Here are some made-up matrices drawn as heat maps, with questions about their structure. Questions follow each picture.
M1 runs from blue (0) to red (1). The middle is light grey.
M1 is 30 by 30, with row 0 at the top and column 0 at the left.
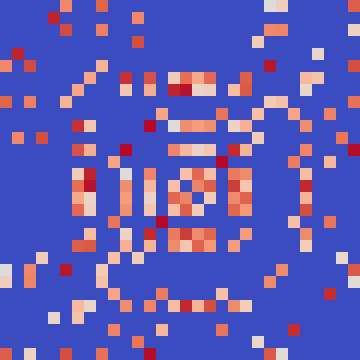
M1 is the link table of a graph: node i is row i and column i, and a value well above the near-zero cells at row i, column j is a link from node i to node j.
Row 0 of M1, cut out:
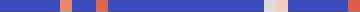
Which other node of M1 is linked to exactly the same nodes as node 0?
node 2
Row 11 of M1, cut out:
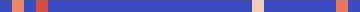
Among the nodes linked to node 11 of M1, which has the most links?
node 21
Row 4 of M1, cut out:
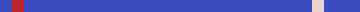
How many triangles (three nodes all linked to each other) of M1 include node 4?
0
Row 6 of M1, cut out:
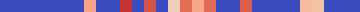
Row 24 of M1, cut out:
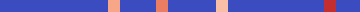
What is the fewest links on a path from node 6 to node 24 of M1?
7
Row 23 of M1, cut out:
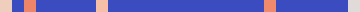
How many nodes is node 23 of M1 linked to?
5
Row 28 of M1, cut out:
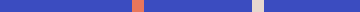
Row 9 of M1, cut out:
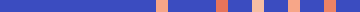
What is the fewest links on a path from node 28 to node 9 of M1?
2
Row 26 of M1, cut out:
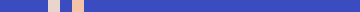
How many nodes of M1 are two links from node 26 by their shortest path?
10
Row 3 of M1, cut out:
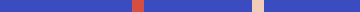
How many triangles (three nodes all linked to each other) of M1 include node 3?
1
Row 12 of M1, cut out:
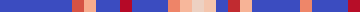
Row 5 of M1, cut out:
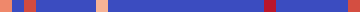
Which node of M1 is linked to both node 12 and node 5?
node 29
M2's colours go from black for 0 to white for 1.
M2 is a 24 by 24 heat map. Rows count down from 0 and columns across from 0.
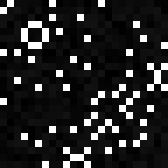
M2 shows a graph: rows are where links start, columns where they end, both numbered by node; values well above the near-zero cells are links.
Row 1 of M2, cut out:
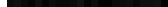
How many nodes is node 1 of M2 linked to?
1
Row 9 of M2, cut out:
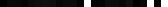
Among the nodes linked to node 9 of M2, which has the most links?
node 12
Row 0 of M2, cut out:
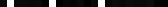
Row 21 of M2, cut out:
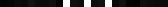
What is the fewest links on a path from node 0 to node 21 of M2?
7
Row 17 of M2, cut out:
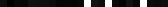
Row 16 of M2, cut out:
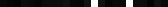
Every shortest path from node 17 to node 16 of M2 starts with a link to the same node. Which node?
node 20
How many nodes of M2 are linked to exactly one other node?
1
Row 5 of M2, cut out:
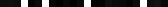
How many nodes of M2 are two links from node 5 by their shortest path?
6
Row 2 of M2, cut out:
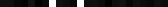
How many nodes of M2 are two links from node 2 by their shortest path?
3
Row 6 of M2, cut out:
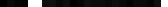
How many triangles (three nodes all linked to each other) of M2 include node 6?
0
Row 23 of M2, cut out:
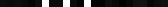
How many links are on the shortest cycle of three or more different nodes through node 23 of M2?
3
